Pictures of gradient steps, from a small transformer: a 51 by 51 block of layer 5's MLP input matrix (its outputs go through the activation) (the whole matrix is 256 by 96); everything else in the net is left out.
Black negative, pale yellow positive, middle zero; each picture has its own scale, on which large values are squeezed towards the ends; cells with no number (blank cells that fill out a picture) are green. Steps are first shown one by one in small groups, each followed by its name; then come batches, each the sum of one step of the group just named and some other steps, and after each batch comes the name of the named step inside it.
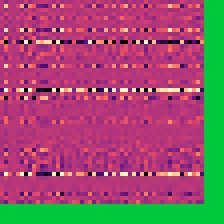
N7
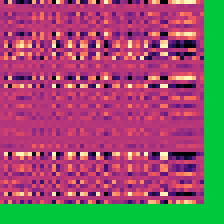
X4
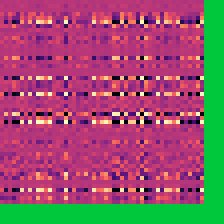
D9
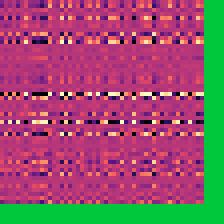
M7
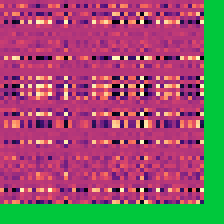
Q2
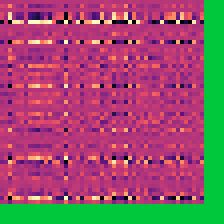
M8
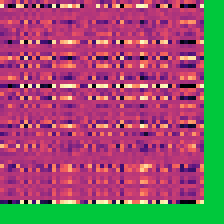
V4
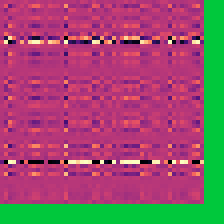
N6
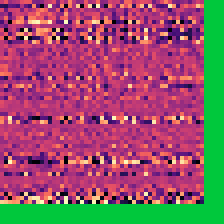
N6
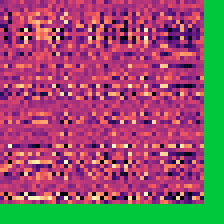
M7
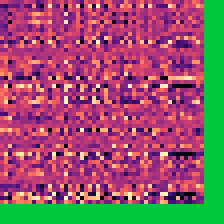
X4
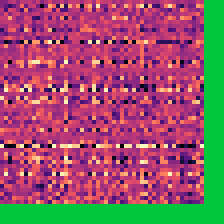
N7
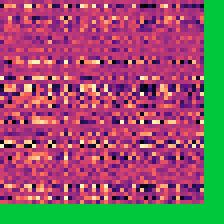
D9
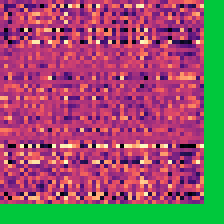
X4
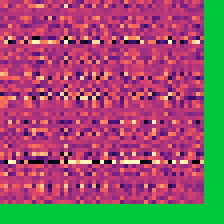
N6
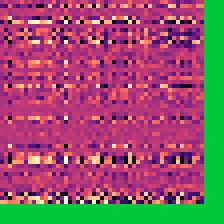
M8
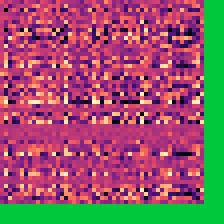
D9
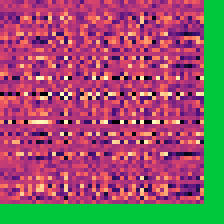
M7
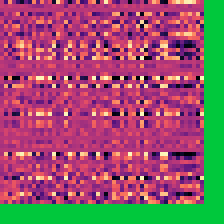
X4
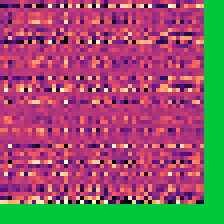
N7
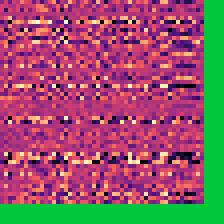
N6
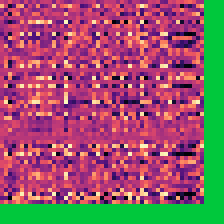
Q2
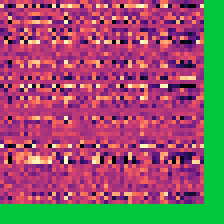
V4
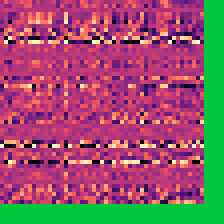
N6
